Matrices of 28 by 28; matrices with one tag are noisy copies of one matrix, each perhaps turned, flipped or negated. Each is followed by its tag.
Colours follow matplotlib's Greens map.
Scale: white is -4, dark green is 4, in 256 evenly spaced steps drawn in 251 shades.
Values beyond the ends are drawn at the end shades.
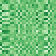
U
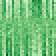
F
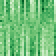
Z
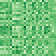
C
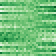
F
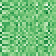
U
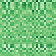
U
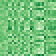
C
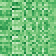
C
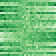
F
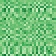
U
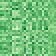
C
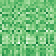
C
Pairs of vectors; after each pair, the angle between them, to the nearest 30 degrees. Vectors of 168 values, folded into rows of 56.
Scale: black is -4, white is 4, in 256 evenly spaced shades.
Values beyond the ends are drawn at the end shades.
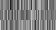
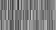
60 degrees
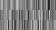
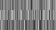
120 degrees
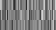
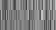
30 degrees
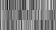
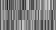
30 degrees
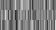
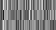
90 degrees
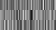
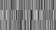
60 degrees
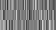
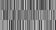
60 degrees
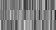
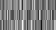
120 degrees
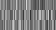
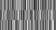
60 degrees
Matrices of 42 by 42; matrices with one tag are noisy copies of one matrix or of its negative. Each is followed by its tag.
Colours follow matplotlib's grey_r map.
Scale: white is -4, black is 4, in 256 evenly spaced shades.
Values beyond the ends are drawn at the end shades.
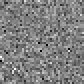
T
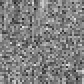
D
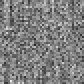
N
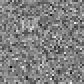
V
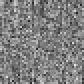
D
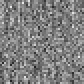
N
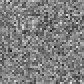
V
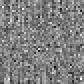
N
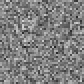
V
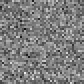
T
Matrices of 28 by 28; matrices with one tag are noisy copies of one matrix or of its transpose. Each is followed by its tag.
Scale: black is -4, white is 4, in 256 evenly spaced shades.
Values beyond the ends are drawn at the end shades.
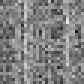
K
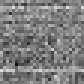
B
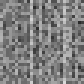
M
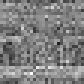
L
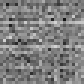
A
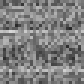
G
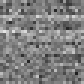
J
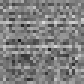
A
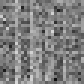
J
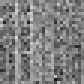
J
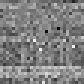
L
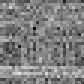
L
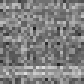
L
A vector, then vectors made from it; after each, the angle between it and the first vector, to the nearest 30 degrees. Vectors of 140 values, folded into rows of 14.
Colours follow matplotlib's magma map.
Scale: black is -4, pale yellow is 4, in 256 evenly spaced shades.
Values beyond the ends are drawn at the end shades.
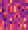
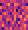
60 degrees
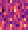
30 degrees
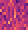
60 degrees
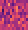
60 degrees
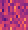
30 degrees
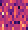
60 degrees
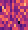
120 degrees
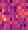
150 degrees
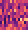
60 degrees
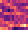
60 degrees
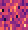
30 degrees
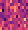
30 degrees
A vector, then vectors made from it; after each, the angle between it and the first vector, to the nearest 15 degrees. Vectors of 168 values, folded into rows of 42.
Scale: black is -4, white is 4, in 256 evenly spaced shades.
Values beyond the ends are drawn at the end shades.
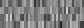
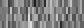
60 degrees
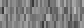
120 degrees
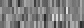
45 degrees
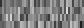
30 degrees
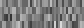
135 degrees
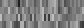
60 degrees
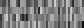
60 degrees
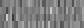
45 degrees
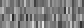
45 degrees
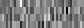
135 degrees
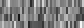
135 degrees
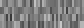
165 degrees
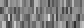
135 degrees
